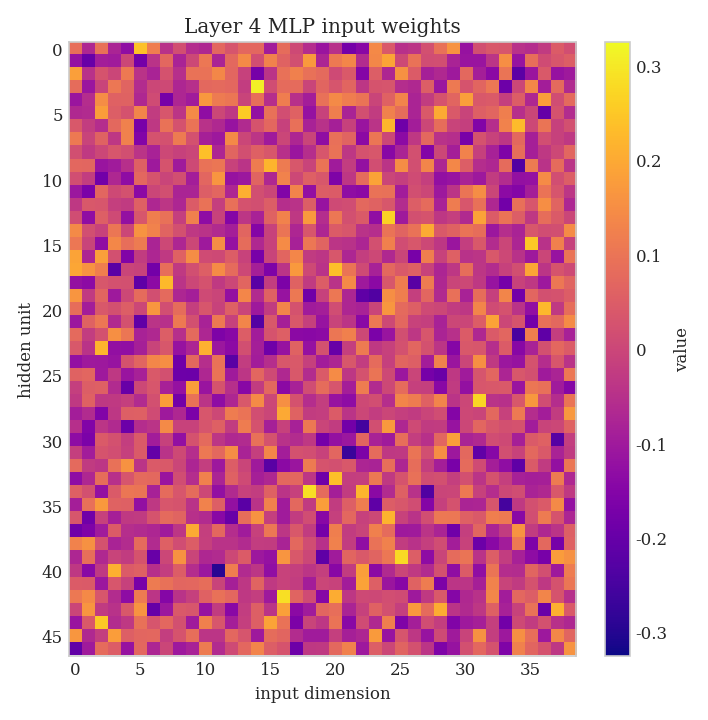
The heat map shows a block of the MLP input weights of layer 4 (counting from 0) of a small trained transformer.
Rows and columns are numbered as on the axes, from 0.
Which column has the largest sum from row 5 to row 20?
24
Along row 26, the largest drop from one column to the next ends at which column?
10
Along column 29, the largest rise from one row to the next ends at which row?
30
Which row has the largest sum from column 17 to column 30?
4
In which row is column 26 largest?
43
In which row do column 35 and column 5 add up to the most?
15
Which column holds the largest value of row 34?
18
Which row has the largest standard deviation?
39
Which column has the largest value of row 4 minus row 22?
36
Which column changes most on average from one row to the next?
0
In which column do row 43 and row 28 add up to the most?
16
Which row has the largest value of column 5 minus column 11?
40
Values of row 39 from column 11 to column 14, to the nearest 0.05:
-0.05 0 0.05 -0.1
